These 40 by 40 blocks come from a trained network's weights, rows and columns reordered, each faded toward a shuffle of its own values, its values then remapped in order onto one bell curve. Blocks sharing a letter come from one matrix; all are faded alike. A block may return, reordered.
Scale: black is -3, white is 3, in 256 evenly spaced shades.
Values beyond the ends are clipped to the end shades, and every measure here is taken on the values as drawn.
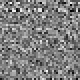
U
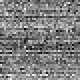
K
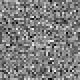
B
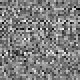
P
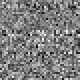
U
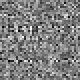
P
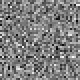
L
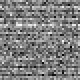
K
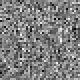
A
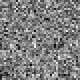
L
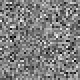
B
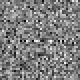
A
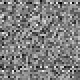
U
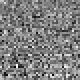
P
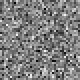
A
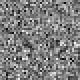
L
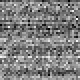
K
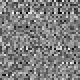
U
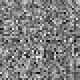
A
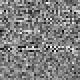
P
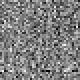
A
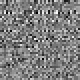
P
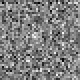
L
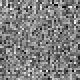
A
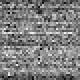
K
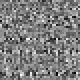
U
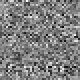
U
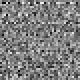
U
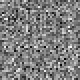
A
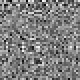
U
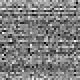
K
